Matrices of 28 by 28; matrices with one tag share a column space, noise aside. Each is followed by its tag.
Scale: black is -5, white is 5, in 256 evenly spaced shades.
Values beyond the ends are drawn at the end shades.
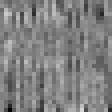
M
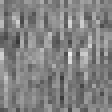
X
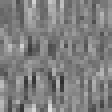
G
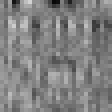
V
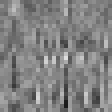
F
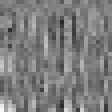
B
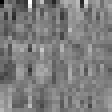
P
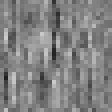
X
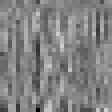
B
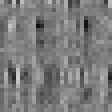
V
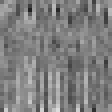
M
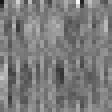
V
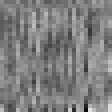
B
